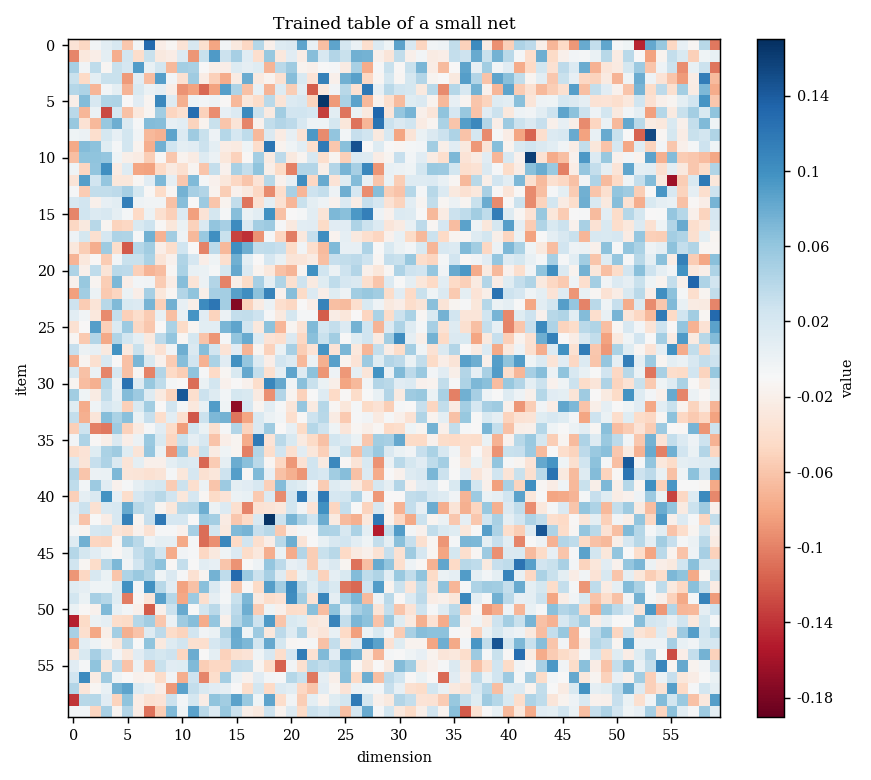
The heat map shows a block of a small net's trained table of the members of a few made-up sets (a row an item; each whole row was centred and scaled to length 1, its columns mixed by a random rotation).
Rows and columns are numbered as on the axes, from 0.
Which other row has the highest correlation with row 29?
6
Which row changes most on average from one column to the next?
4
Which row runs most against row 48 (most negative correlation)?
20
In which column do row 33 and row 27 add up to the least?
16
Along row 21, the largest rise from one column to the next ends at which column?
57
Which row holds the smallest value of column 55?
12
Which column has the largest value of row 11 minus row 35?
27
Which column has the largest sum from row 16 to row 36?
55
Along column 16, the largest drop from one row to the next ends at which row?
7
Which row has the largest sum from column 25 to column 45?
47
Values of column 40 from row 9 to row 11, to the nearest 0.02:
-0.02 0.02 -0.04
